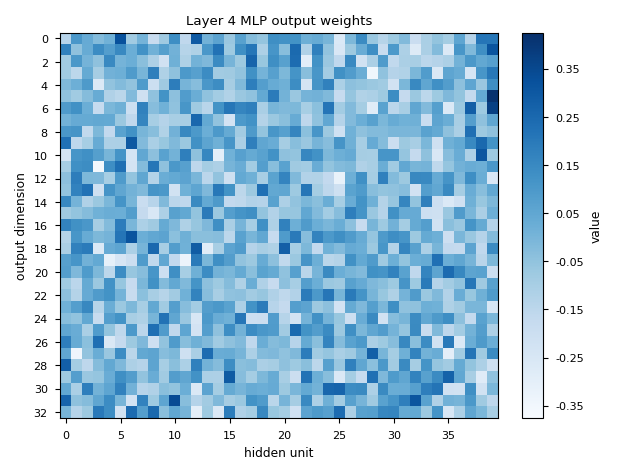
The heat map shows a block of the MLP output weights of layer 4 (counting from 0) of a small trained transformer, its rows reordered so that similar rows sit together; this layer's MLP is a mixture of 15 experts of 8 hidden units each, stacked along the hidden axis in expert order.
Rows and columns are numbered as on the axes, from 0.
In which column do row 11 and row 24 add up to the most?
5
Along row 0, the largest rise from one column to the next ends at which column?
12
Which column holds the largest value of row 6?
39
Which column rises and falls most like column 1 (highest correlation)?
20
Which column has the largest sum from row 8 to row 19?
1
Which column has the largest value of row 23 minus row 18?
13
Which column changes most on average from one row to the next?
35
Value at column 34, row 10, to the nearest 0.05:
-0.25
